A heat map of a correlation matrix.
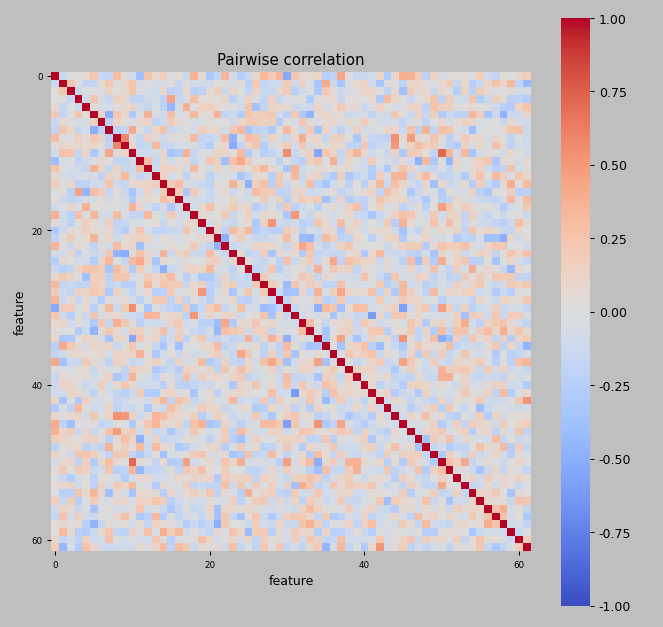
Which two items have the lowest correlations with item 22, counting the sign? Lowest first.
21, 11
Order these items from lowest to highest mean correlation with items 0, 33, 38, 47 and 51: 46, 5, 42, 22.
5, 42, 46, 22
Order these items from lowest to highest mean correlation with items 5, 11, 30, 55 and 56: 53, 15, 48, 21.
15, 53, 21, 48
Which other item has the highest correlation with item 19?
28
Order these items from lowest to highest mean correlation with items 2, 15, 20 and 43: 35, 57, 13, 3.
13, 57, 35, 3
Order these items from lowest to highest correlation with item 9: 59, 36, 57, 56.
59, 56, 36, 57
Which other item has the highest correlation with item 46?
8
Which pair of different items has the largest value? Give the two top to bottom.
10, 50
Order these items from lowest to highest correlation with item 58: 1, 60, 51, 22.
51, 60, 1, 22
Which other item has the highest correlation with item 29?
0
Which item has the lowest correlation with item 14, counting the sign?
25
